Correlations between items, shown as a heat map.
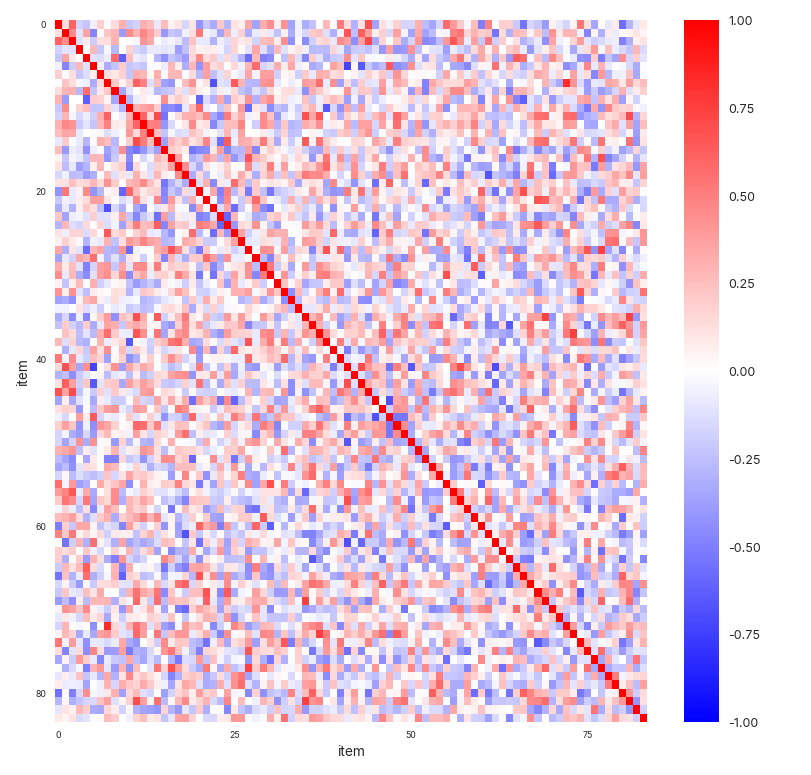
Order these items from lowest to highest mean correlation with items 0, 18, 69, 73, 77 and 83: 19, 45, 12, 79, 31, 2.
31, 19, 2, 79, 45, 12
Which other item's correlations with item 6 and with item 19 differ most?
47
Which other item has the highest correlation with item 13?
12
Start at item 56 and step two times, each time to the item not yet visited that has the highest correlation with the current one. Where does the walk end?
44
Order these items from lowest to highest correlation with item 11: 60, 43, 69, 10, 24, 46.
60, 43, 10, 46, 24, 69
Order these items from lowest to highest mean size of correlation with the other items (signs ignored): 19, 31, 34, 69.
34, 31, 19, 69
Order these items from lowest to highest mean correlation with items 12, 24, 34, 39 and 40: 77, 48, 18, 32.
18, 48, 77, 32
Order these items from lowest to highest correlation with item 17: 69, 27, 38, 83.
69, 83, 27, 38
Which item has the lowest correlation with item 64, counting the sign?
36
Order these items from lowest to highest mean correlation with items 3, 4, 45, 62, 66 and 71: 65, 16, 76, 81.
81, 16, 76, 65
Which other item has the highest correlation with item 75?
27
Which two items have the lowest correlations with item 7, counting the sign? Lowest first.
22, 52
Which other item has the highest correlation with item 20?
66
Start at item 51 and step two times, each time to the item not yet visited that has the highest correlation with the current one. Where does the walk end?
74
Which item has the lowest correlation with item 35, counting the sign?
56
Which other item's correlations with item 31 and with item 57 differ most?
41
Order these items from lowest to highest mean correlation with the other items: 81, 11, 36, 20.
20, 36, 81, 11
